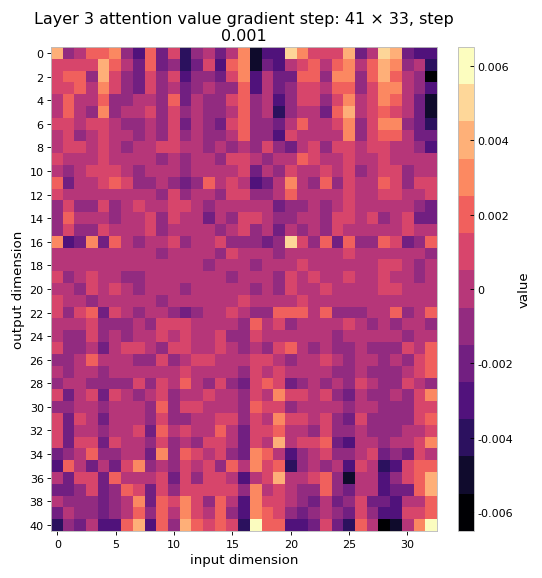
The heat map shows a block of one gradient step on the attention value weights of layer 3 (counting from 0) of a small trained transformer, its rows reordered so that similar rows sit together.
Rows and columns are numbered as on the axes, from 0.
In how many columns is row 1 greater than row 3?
15
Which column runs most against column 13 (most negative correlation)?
10
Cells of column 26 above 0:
6
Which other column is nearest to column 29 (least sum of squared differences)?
28
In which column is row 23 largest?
17
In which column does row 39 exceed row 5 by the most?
32
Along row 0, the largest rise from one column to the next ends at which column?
20
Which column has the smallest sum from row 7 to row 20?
19
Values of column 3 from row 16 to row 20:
0.003 0 0 0.001 0.001
